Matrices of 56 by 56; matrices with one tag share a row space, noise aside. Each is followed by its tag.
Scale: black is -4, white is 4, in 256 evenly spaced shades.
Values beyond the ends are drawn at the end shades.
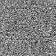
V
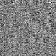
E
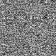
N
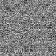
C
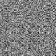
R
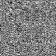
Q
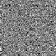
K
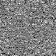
N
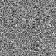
E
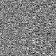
E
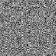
R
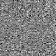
R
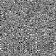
K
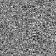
E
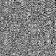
R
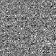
V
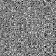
R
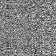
V
